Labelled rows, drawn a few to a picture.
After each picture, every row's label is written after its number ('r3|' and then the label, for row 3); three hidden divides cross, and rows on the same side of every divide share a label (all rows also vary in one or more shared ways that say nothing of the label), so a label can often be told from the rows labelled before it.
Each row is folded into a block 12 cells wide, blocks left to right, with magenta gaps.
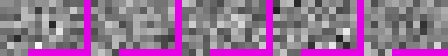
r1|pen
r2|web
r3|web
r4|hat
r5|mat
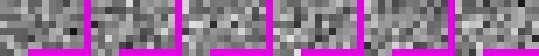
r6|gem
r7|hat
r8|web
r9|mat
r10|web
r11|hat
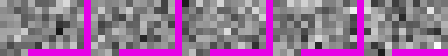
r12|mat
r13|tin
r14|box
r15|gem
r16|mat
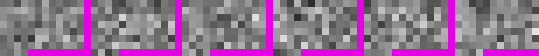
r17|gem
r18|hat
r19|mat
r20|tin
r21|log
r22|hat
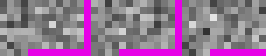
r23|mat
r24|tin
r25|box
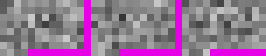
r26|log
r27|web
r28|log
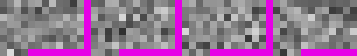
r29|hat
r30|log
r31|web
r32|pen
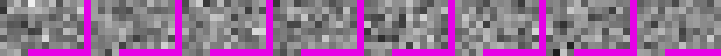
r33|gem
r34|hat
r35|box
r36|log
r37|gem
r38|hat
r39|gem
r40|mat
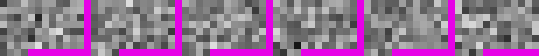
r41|gem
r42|pen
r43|web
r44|gem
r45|hat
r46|hat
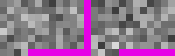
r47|box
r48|mat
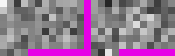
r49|tin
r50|web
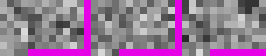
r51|tin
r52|web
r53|gem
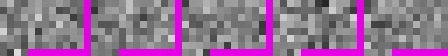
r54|pen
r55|log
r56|gem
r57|hat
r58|log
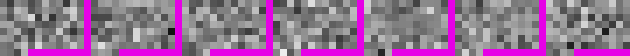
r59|log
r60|pen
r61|log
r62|hat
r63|hat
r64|hat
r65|tin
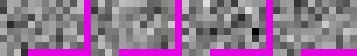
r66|gem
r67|pen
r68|gem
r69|hat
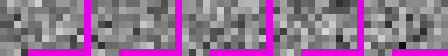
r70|pen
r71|mat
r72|gem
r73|web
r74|mat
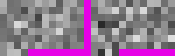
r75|web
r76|gem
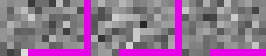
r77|box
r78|pen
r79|tin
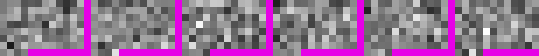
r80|mat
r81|mat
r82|pen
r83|log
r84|web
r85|pen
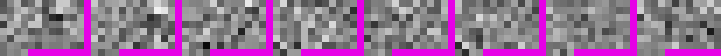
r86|box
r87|gem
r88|tin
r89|pen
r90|tin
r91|pen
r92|mat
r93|tin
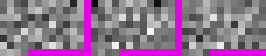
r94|mat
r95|box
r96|pen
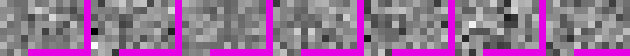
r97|tin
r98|tin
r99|hat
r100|mat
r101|gem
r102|box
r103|pen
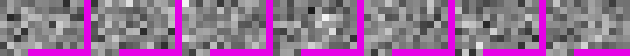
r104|pen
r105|box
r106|tin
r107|web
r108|tin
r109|hat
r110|pen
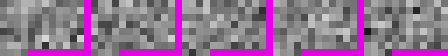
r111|gem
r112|log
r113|pen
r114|web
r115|web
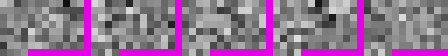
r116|web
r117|tin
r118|box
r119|box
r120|pen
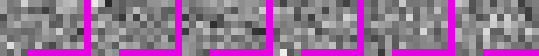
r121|pen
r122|web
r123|tin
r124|mat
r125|box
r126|web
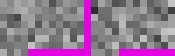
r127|gem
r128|box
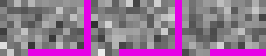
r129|mat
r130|hat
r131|gem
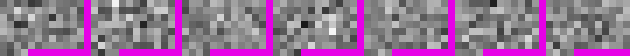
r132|log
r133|pen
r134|pen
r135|web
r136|gem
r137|mat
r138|mat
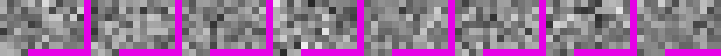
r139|tin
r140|web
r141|mat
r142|tin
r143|box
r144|mat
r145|box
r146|tin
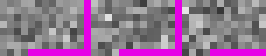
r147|gem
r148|mat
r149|hat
